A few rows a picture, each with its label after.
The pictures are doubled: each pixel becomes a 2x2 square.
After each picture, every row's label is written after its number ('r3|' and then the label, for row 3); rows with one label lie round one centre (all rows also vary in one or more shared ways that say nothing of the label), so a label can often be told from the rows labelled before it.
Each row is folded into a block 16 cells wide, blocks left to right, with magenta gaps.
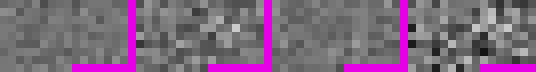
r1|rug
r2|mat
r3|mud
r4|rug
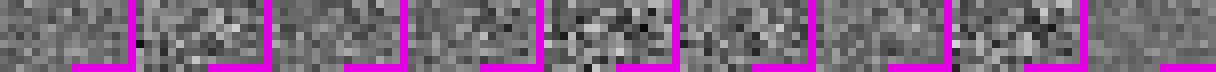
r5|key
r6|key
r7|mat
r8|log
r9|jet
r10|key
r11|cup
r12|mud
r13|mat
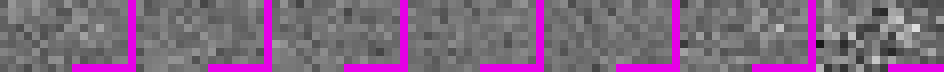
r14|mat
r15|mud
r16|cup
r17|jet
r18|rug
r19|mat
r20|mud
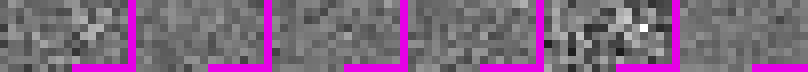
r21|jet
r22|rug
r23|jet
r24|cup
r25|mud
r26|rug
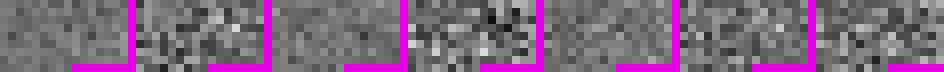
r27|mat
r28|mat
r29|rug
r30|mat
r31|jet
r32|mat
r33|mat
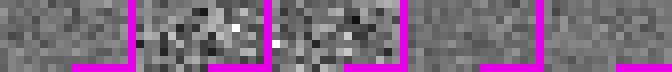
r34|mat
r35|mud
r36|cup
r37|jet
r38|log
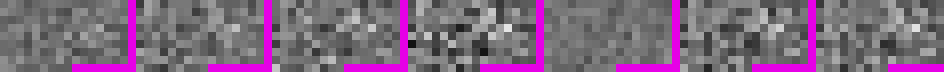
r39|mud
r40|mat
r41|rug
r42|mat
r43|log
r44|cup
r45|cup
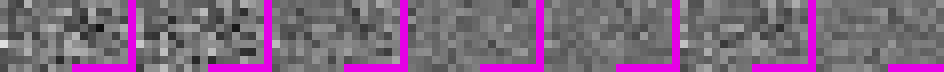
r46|log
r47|mat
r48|mat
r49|key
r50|mat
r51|mud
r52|key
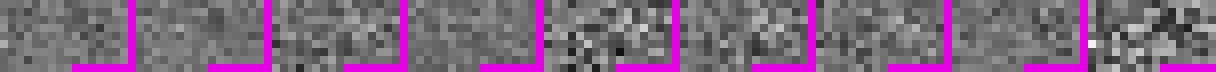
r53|log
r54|key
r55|jet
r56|rug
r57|log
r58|jet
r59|mat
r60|mat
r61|rug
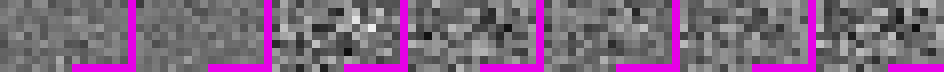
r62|jet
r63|mat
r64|rug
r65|key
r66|cup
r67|jet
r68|jet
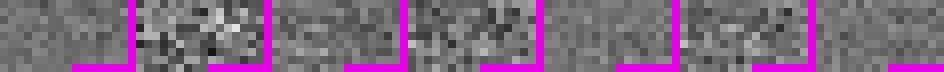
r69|cup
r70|rug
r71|key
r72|mat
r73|cup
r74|log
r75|cup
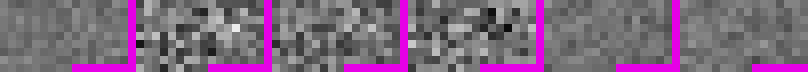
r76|mud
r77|mat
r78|cup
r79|jet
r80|mud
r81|mud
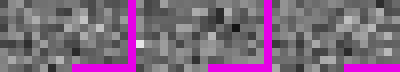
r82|rug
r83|log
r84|jet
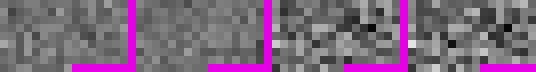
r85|rug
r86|mud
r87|mud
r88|cup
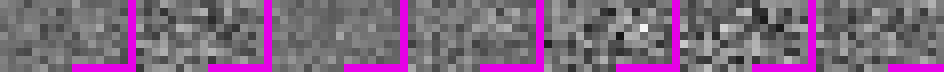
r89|mud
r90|key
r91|mud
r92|cup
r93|mud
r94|key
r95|jet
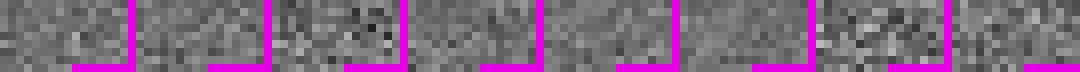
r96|log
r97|log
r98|log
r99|mud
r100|log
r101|log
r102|cup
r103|log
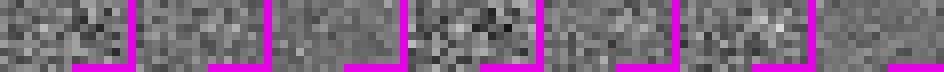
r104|key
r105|cup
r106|jet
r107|jet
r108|cup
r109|jet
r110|mud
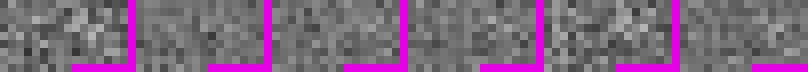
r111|log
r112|key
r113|jet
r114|rug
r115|cup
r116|jet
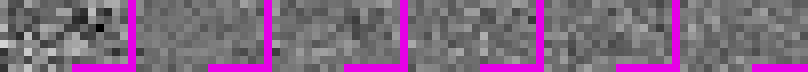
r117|mud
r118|mud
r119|mud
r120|cup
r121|cup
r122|rug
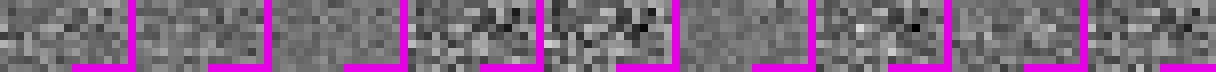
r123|jet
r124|key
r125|jet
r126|mud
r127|rug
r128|mat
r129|key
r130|mud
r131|key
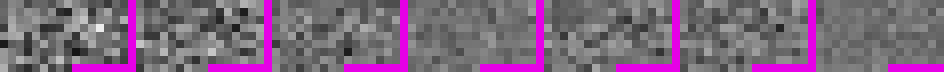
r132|mud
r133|mat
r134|log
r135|mat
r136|mud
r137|jet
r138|cup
